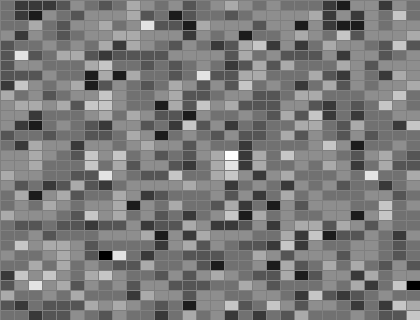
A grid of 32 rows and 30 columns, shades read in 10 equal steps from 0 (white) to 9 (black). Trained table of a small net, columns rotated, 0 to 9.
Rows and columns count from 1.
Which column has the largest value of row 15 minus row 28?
2
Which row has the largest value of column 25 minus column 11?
3
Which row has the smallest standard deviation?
14
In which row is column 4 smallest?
28
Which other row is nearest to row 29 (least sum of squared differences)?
27
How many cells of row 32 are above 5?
10
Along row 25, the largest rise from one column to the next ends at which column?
22
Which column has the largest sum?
12
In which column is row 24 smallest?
23
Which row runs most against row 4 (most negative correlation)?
6
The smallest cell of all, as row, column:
16, 17
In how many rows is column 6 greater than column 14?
9
